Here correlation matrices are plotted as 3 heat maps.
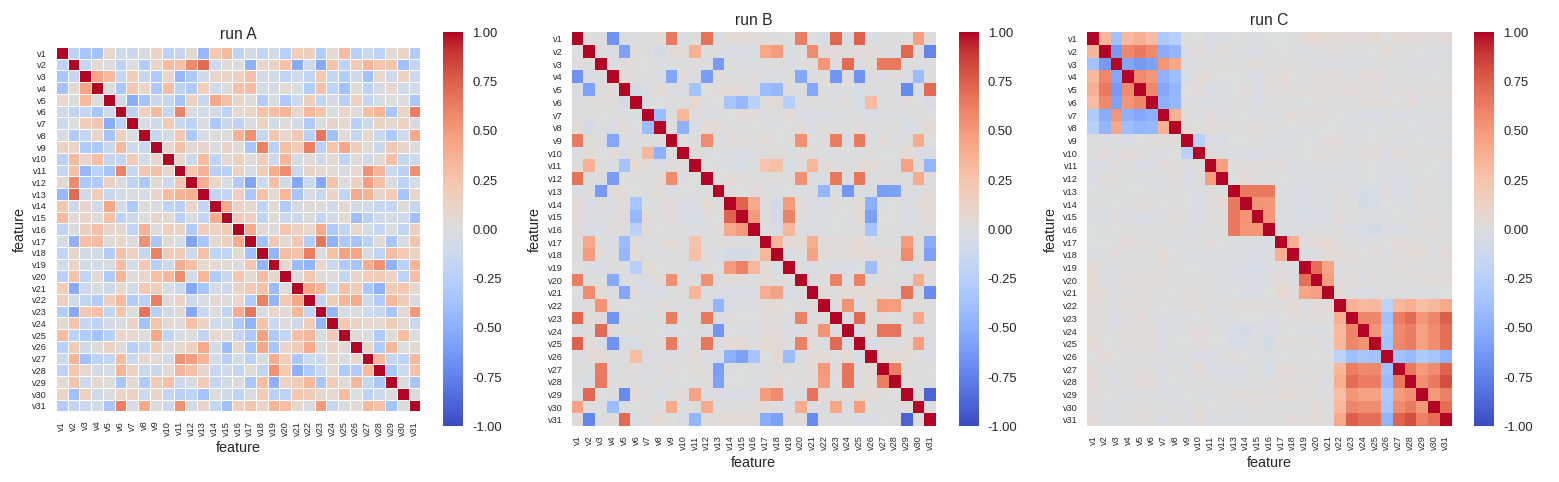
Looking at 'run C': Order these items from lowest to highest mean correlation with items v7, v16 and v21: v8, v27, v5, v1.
v5, v1, v27, v8
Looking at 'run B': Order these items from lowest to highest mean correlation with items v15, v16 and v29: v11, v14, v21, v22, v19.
v22, v11, v21, v19, v14
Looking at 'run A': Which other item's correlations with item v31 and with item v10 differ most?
v6
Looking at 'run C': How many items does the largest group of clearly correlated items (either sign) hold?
10
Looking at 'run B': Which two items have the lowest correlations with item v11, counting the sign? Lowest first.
v31, v5
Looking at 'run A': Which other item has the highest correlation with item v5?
v14
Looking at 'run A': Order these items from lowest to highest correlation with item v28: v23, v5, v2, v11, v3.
v23, v5, v3, v2, v11
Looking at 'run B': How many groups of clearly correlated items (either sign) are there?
5
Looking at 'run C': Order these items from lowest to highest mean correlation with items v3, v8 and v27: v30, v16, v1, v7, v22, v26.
v1, v26, v16, v22, v30, v7
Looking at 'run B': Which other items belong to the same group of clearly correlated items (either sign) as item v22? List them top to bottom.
v3, v13, v24, v27, v28
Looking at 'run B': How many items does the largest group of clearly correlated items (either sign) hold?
8
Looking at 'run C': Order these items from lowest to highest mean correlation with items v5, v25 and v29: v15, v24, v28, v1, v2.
v15, v1, v2, v24, v28
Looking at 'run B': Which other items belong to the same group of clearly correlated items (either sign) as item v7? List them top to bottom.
v8, v10
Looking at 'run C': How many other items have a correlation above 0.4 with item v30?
7
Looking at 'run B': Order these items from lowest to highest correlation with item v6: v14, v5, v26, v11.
v14, v5, v11, v26
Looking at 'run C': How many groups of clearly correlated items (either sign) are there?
7
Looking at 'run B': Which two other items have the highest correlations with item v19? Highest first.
v15, v14
